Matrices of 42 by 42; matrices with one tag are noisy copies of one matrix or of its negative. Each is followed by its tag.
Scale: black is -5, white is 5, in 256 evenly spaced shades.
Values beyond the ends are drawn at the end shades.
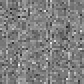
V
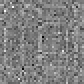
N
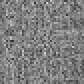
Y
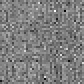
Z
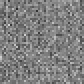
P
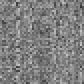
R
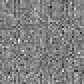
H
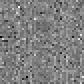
R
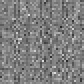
H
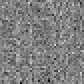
R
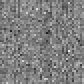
H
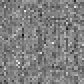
N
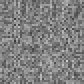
H
